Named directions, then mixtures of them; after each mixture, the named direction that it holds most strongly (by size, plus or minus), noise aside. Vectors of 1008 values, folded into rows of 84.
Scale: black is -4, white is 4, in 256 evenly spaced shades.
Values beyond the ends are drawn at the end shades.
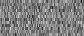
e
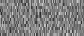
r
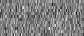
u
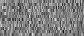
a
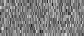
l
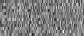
a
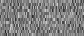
e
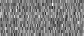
u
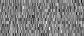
e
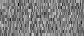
a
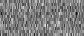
r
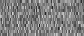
e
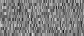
a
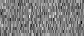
a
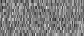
a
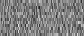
e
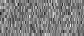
l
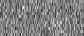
u
